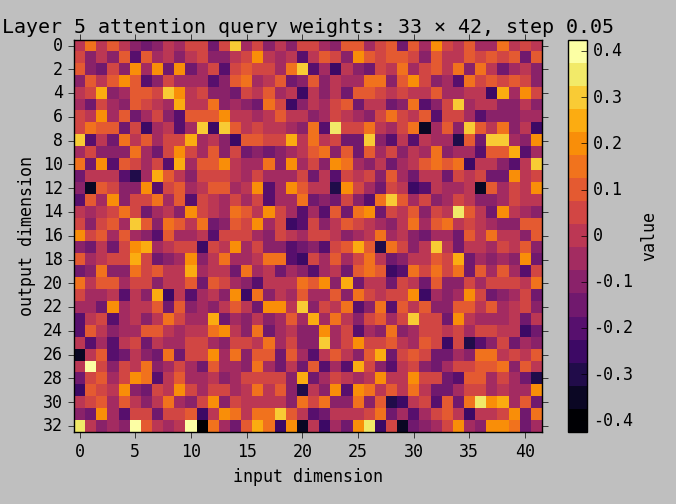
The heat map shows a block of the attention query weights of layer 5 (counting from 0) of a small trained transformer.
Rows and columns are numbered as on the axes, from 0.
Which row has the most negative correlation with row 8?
13
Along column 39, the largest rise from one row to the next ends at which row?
11
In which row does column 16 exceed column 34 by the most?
8
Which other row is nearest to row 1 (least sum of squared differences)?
16
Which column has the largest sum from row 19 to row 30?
30
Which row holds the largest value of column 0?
32
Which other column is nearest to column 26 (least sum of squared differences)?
10
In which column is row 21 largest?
7
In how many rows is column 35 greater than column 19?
19
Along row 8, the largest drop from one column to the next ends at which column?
1
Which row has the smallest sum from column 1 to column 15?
21
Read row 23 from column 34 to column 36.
0.2 0 -0.05
